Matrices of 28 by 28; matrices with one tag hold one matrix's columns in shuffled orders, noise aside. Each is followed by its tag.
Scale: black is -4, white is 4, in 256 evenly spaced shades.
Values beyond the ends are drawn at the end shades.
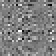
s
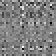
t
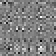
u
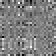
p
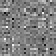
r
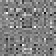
r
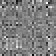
p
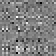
u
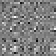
u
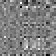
p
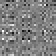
s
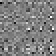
u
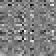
s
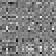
u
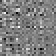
r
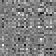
r
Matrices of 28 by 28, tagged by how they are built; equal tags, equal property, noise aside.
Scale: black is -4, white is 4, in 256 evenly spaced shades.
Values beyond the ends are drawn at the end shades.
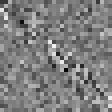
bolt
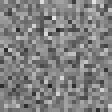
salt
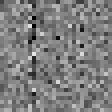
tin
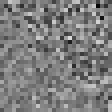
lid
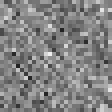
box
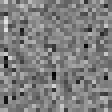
tin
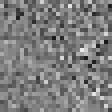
lid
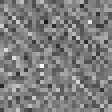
box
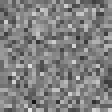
salt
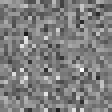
tin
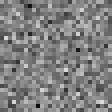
salt
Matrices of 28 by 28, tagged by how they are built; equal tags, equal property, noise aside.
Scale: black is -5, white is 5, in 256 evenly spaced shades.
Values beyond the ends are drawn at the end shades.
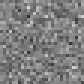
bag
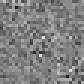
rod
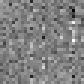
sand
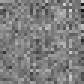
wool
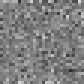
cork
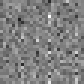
sand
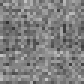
bag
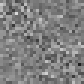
rod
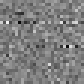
cork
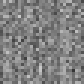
bag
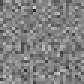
bag
